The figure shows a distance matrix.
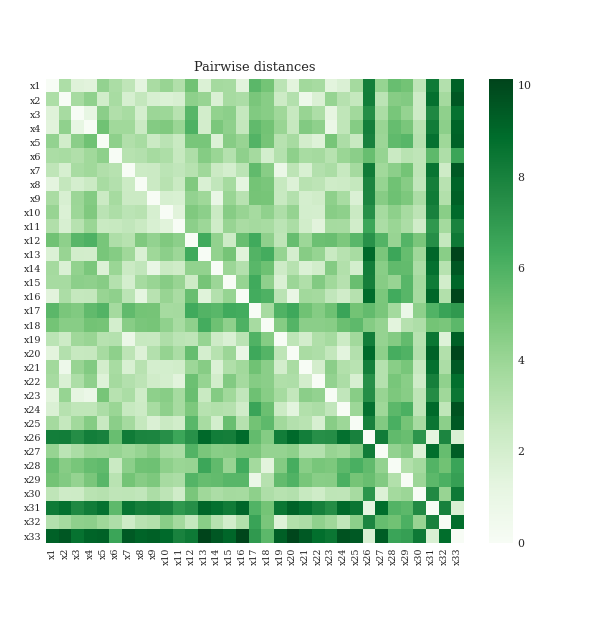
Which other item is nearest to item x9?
x14
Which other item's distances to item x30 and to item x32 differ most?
x27
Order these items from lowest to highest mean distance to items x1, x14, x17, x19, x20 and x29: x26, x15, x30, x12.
x30, x15, x12, x26
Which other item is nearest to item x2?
x21
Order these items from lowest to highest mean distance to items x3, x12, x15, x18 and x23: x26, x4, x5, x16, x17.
x4, x16, x5, x17, x26
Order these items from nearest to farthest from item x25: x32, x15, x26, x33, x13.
x13, x32, x15, x26, x33
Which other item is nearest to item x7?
x19
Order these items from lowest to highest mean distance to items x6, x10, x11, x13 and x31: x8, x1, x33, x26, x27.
x8, x1, x27, x26, x33
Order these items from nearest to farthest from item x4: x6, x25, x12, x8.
x8, x6, x25, x12
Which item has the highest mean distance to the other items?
x33
